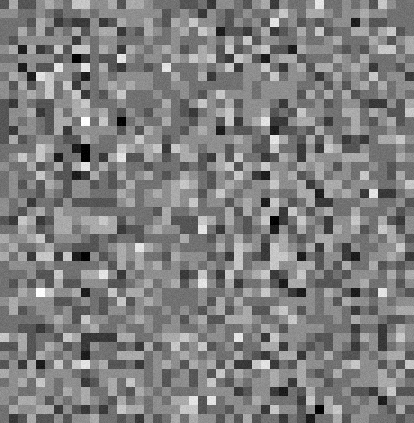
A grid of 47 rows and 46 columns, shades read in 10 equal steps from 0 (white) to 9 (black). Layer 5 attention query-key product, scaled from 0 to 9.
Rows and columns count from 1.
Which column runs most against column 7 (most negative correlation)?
14
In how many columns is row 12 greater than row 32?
15
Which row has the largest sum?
47
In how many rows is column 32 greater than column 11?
20
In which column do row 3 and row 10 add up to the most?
9
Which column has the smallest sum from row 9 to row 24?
31
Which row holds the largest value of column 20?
25
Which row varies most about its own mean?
29
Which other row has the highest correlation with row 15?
4
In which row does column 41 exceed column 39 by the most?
22
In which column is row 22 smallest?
42
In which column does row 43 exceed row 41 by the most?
10
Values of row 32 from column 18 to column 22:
5 4 3 6 4
